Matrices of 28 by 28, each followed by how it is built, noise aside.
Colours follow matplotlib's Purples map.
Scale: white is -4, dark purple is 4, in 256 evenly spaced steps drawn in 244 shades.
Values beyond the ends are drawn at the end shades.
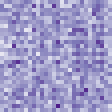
blocks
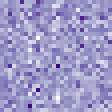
uneven columns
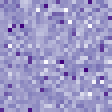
sparse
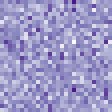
uneven columns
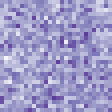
blocks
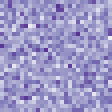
noise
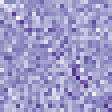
diagonal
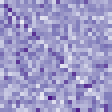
diagonal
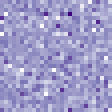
sparse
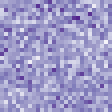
noise
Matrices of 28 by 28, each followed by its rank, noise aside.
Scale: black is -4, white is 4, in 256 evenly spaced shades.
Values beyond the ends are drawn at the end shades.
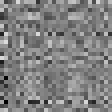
four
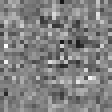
six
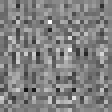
four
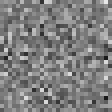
eight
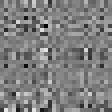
three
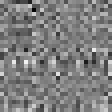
four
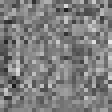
six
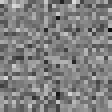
eight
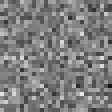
eight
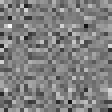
four
